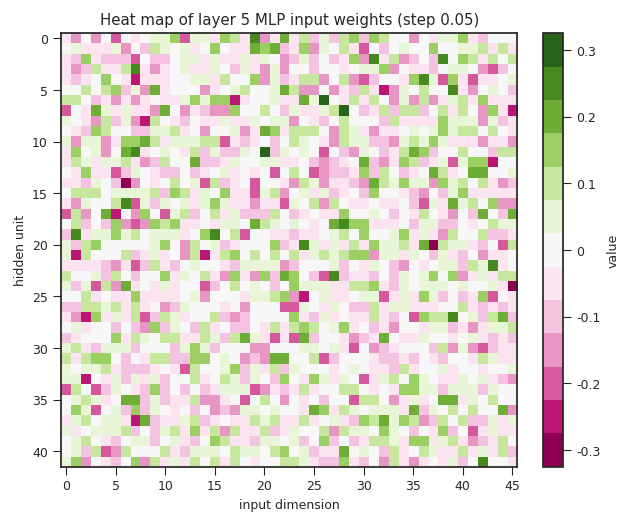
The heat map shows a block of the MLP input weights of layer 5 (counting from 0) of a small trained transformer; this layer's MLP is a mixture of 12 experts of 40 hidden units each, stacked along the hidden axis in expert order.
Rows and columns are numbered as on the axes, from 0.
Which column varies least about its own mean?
11
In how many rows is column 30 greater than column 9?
17
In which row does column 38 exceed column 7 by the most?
2
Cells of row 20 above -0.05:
32
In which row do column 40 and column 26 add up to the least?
23
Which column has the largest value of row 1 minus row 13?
21
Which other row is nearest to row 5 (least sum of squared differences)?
25
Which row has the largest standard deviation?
7
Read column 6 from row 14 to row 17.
-0.3 0.05 0.25 0
